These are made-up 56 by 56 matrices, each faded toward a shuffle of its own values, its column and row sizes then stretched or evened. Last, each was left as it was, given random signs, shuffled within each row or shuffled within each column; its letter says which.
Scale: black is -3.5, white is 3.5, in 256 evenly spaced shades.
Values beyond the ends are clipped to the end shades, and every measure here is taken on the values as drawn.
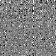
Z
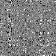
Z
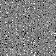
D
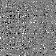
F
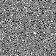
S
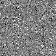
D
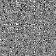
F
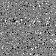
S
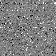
S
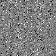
D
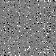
F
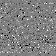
S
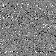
S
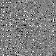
F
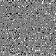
Z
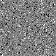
D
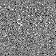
S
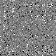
F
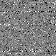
S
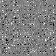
Z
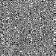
Z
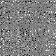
Z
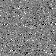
S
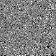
F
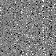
D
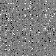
Z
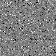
S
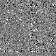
F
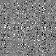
Z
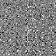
Z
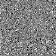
F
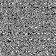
S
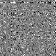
Z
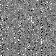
D
